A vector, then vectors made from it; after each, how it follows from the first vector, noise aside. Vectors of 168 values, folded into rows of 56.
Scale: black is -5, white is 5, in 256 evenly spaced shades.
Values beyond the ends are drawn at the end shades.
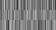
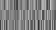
reversed.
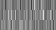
wrapped around, negated, partly zeroed.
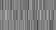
wrapped around, negated, shrunk.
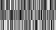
reversed, negated, scaled up.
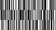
reversed, negated, scaled up.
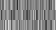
sign-scrambled.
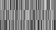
reversed.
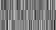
sign-scrambled.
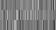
wrapped around, negated, partly zeroed.
